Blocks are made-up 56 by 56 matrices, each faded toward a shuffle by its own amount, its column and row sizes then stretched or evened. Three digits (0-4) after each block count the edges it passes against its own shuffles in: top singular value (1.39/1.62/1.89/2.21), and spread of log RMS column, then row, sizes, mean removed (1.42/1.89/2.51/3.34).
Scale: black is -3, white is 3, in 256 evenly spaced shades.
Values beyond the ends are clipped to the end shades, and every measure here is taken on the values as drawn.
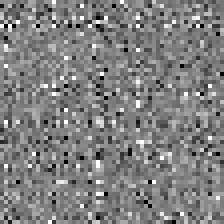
3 1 2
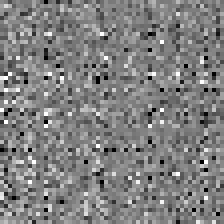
0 3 2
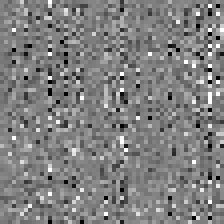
3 3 0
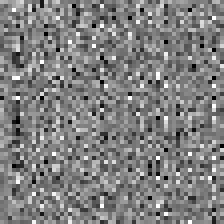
3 3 0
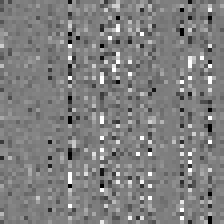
2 4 0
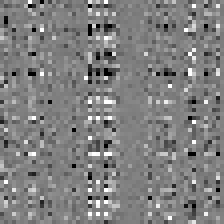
4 4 2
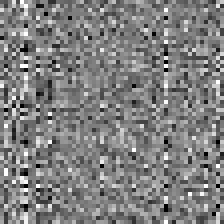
4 3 0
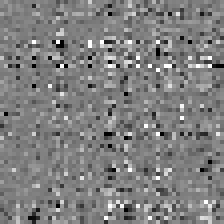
3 3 3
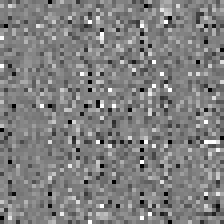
0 3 1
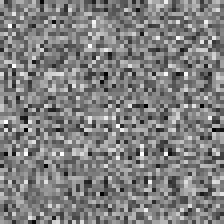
3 0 2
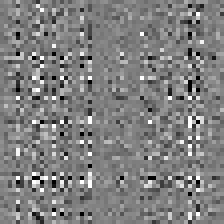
4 4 2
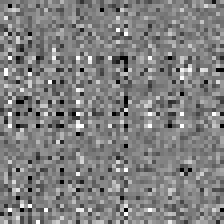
3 3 2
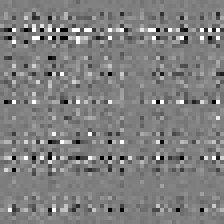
4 2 4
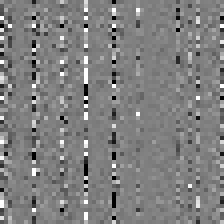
4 4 0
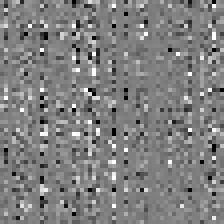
1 4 2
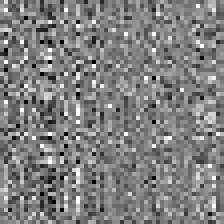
4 3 0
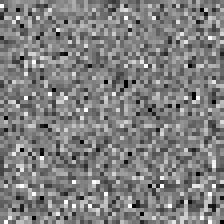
1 0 1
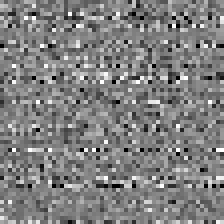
1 0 4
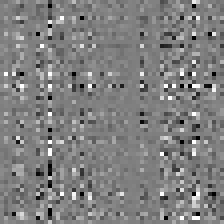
2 4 3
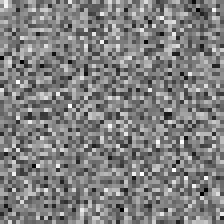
3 0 0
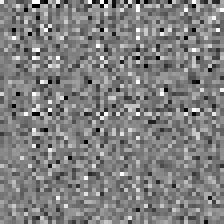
3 2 2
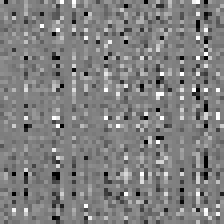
3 4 2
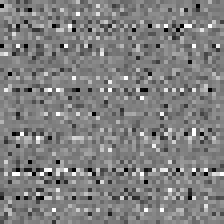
3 0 3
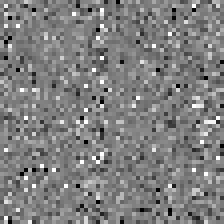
0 2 0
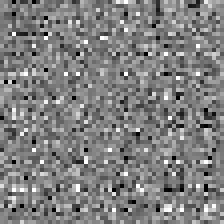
3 2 2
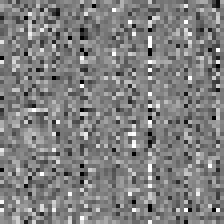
2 4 0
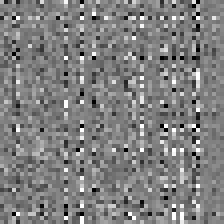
2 4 2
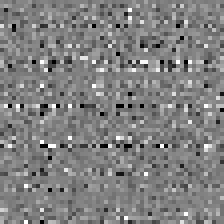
3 1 3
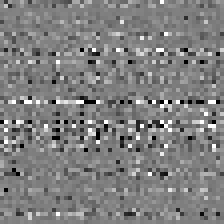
3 1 4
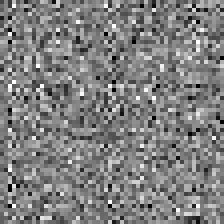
3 2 1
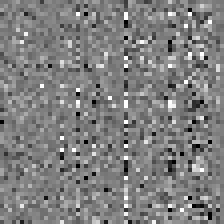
3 3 1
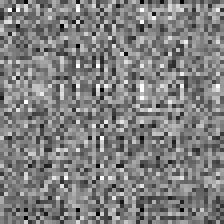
3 2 1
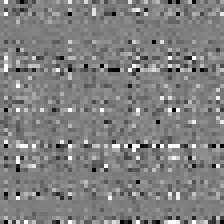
4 2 4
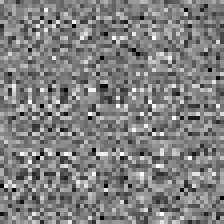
4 0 2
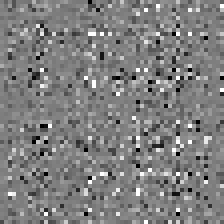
1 3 2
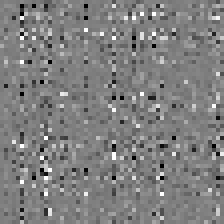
1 3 2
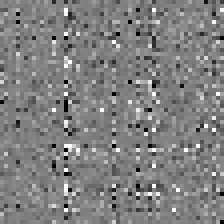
2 3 2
